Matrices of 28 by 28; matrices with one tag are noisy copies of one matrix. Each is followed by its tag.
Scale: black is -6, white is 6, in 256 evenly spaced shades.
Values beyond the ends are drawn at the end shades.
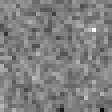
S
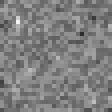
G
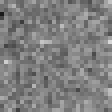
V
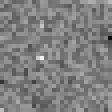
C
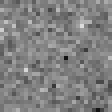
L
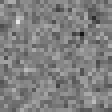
G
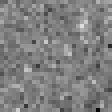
L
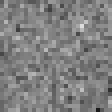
L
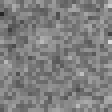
V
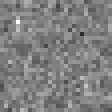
G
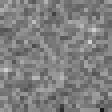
S
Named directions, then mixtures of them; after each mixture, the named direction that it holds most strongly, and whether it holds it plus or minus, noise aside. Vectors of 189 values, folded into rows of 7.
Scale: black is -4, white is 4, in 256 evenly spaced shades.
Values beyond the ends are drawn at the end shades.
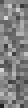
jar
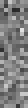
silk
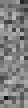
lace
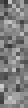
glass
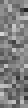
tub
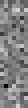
silk, minus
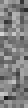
lace, plus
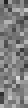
tub, minus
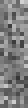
tub, plus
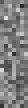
jar, plus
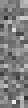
tub, plus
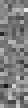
tub, minus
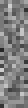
silk, plus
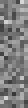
lace, minus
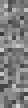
silk, minus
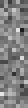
silk, minus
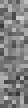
lace, minus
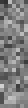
glass, plus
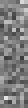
lace, minus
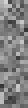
glass, minus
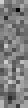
jar, minus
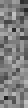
lace, plus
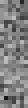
lace, plus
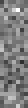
silk, minus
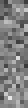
glass, plus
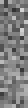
silk, plus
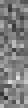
tub, minus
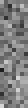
jar, minus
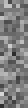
glass, minus
